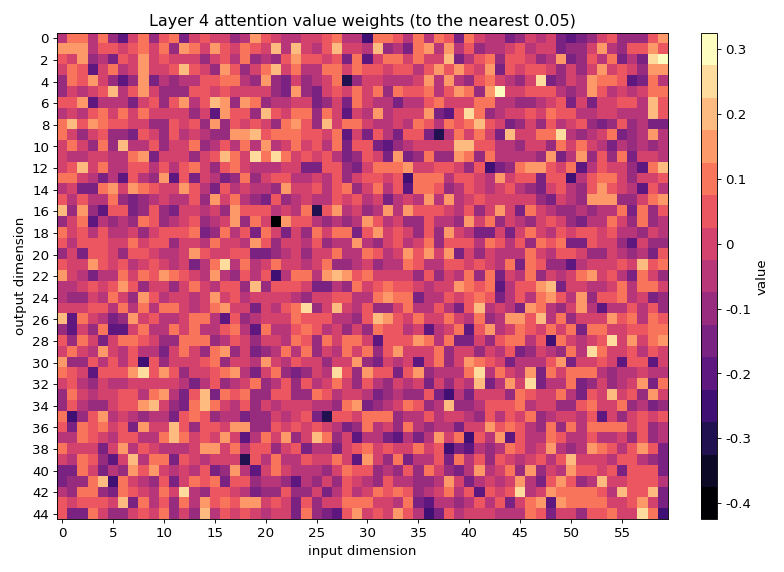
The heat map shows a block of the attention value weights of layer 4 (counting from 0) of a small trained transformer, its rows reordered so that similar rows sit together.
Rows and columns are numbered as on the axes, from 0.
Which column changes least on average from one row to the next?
56
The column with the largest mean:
8
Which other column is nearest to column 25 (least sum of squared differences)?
11
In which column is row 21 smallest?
50
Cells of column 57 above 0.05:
9
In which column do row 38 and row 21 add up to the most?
57
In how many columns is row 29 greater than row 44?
30
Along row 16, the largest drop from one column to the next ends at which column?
25
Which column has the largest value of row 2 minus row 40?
59
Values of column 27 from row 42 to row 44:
-0.05 0 -0.2
